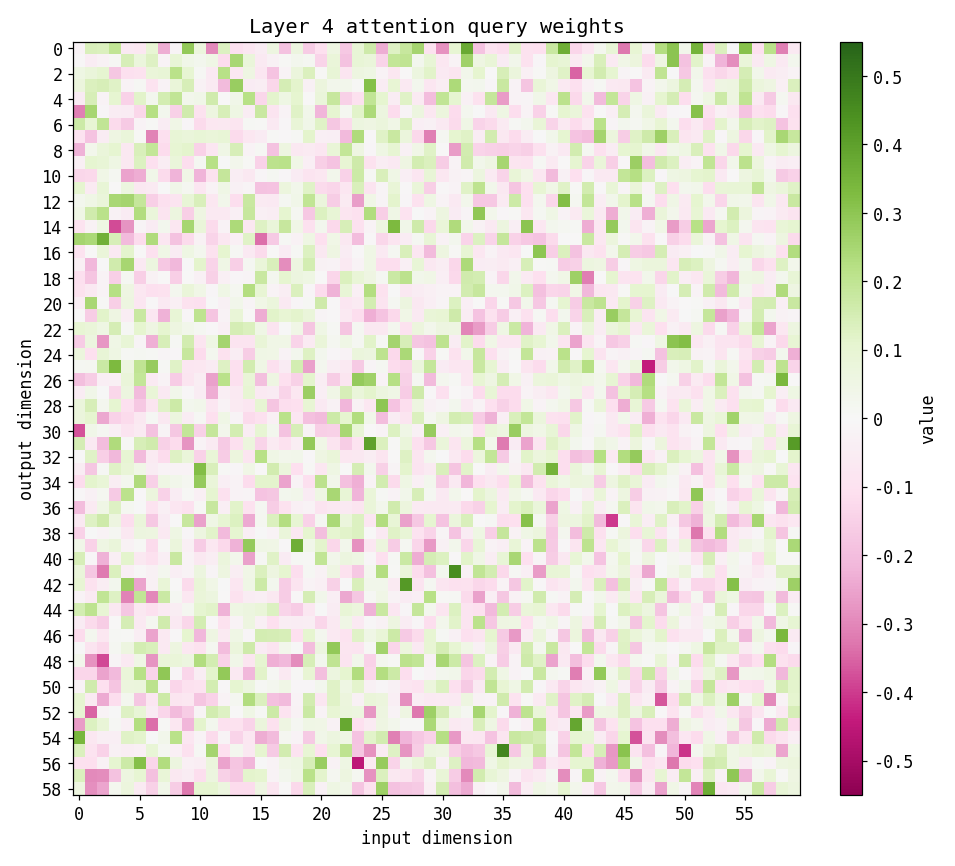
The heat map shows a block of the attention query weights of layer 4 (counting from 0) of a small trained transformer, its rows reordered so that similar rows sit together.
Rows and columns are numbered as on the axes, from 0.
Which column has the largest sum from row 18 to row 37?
56
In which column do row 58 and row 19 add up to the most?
52
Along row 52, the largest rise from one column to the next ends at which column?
29
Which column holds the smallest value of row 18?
42
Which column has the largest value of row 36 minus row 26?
11
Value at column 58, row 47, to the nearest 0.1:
-0.1
